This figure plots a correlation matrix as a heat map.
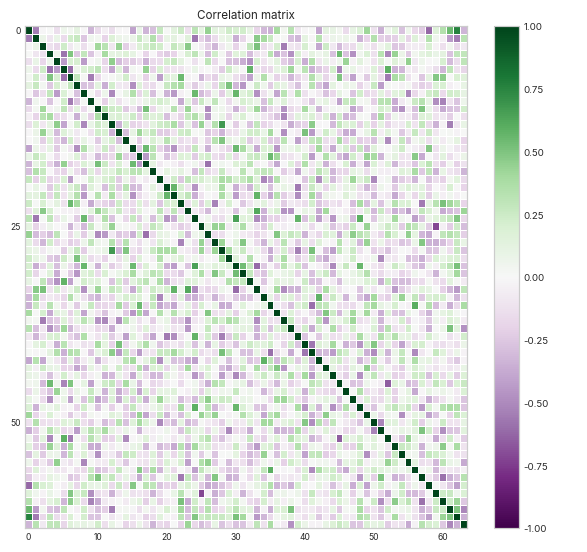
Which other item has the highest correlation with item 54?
34
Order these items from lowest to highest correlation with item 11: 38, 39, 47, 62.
47, 38, 62, 39
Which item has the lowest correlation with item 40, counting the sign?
41
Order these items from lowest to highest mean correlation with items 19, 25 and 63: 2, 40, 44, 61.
61, 44, 40, 2
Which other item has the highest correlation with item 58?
15
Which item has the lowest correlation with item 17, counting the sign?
26
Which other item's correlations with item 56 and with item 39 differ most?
24
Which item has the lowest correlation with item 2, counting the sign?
37
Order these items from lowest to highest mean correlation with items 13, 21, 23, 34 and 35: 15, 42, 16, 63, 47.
47, 15, 42, 63, 16
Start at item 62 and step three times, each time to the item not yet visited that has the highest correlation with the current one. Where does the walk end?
38
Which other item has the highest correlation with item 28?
12
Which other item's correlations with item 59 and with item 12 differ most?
25
